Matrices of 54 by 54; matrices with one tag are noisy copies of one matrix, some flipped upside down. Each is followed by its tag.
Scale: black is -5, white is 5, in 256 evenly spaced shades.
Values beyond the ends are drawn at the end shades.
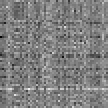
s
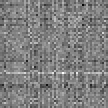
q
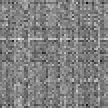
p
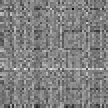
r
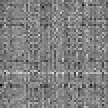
q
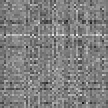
q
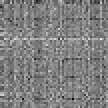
r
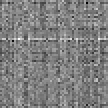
p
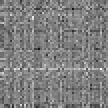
r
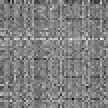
r
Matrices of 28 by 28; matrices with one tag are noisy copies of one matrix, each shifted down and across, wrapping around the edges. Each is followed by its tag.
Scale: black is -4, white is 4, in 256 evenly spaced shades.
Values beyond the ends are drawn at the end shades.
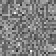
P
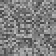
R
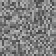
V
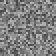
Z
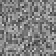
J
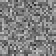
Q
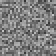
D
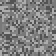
D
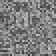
R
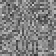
P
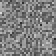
P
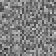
V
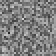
J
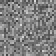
V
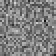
J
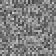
J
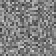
D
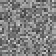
R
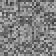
R
